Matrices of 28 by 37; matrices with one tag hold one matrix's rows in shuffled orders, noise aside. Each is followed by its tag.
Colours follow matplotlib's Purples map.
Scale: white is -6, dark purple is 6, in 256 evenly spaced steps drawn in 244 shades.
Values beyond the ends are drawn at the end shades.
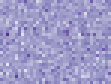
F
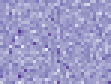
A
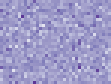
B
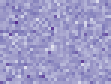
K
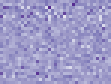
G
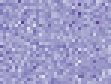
B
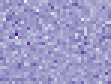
K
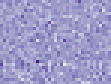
G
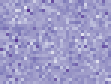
K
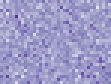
F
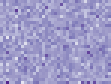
F
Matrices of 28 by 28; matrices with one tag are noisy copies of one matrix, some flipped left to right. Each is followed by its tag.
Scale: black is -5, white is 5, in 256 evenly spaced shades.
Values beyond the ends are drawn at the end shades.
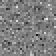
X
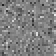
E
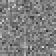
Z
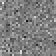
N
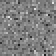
N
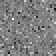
Z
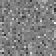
Z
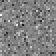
E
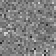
N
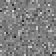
E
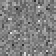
X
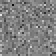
E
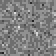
E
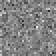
E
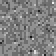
N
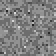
E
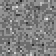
X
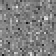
X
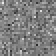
N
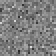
Z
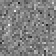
N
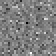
X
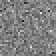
E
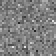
Z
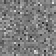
N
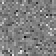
N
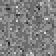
X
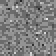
X
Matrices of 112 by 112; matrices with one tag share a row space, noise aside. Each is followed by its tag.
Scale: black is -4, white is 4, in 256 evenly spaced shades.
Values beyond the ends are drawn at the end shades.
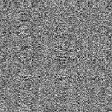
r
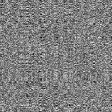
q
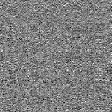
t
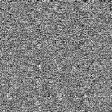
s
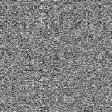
q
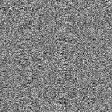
r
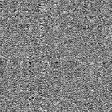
q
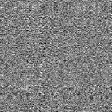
q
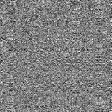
t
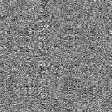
q
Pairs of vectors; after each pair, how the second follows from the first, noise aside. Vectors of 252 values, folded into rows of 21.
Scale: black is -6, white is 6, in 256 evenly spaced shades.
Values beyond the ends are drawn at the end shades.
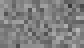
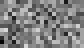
reversed, scaled up.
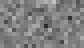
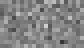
sign-scrambled.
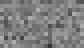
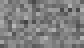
reversed.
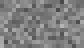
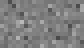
reversed, partly zeroed.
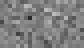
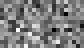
reversed, scaled up.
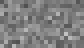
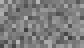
sign-scrambled.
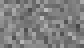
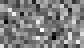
reversed, scaled up.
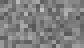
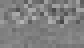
reversed, negated, partly zeroed.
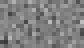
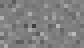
reversed, negated, partly zeroed.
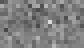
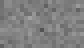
wrapped around, negated, shrunk.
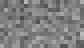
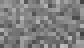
negated.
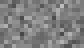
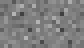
reversed, partly zeroed.
